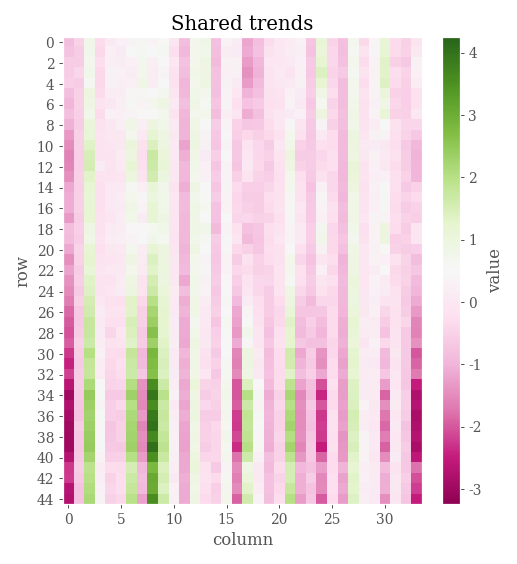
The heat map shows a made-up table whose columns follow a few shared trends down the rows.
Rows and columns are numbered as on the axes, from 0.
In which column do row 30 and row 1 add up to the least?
0
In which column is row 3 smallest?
17
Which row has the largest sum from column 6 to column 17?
34
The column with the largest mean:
8
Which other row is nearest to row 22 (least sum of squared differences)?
9
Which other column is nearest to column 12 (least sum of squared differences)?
27
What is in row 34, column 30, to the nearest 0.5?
-2
